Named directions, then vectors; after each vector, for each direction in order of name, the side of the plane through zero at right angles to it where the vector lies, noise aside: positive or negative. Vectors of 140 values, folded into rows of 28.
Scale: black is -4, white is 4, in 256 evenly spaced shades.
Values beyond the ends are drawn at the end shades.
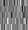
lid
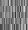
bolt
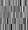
negative, negative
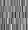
positive, positive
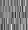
positive, positive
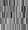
negative, positive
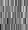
positive, negative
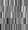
positive, negative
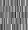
positive, positive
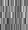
positive, negative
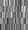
positive, negative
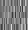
positive, positive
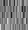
negative, positive
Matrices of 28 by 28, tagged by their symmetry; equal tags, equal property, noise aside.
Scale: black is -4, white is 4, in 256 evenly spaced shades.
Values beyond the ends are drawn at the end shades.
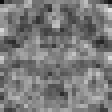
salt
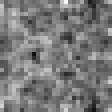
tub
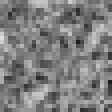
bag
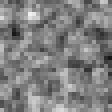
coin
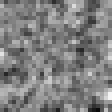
coin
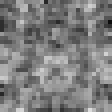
salt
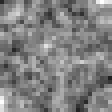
bag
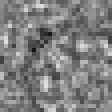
bag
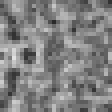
tub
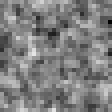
coin
